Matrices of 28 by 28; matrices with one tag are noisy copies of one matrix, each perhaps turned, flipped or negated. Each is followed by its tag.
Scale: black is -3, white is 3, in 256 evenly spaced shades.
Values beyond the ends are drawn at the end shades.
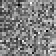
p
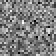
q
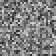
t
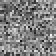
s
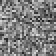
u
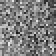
p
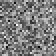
q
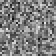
t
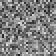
q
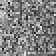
p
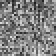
u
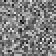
q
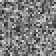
t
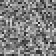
t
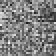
u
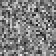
t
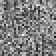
s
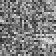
u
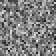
t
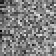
p
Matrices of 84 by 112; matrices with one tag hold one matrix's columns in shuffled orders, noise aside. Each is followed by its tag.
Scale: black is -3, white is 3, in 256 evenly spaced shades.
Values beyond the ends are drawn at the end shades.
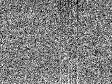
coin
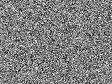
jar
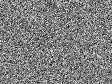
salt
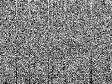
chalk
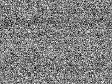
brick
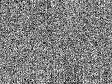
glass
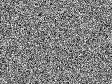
jar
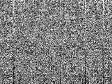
chalk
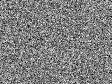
salt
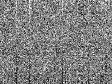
chalk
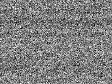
brick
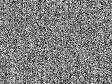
glass
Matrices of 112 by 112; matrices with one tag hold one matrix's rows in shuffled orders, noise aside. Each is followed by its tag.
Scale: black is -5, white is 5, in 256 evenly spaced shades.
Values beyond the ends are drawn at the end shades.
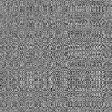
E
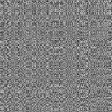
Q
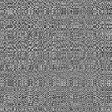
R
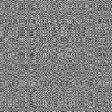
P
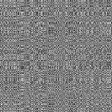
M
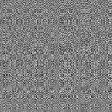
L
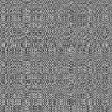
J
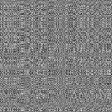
M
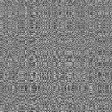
P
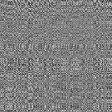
R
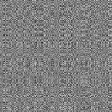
L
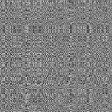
J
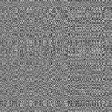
E
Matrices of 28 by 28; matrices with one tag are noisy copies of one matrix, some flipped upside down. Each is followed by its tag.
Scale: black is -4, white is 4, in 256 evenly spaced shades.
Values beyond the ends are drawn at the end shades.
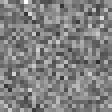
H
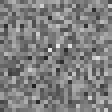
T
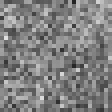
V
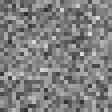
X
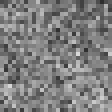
V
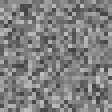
H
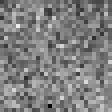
V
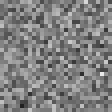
H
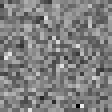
H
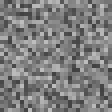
X
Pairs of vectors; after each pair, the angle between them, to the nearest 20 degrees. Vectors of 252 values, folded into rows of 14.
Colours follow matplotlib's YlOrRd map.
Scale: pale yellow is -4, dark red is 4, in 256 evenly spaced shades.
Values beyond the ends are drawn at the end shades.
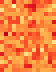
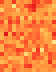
20 degrees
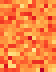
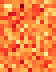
80 degrees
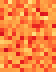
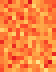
120 degrees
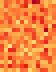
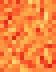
100 degrees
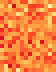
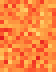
60 degrees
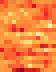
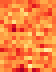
40 degrees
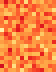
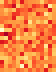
80 degrees
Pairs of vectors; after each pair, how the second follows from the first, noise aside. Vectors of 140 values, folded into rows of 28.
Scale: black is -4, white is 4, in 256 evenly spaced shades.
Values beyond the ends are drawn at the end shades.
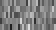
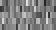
reversed.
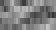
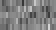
partly zeroed.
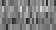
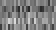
reversed.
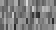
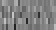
partly zeroed.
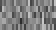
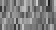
shuffled.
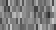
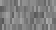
reversed, negated, shrunk.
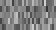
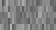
reversed, shrunk.
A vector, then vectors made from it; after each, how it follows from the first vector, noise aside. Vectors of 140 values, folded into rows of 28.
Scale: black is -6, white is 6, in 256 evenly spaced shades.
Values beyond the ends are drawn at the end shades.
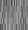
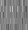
wrapped around, negated, partly zeroed.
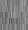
wrapped around, shrunk.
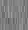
wrapped around, shrunk.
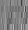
reversed, negated, partly zeroed.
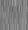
wrapped around, shrunk.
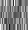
negated, scaled up.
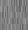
wrapped around, shrunk.
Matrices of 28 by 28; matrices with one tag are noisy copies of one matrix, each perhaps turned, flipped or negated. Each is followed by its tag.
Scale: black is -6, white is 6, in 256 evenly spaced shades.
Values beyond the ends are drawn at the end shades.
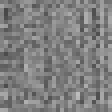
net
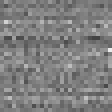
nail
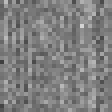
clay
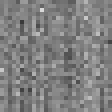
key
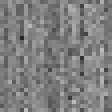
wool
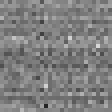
nail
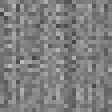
nail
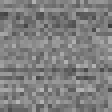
key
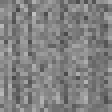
net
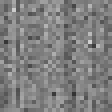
nail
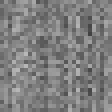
key
